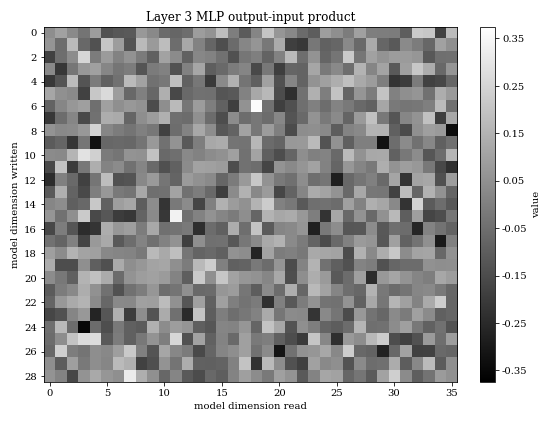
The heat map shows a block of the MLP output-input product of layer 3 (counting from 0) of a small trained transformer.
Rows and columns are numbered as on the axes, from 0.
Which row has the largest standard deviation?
25
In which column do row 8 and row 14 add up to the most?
4
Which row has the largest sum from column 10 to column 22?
20
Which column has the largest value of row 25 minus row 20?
28
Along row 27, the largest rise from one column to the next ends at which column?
19
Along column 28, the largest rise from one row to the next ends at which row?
21
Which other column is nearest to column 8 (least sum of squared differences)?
24
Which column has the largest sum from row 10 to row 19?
9
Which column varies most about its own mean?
3
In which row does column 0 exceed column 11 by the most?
5
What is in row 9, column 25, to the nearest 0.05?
0.05
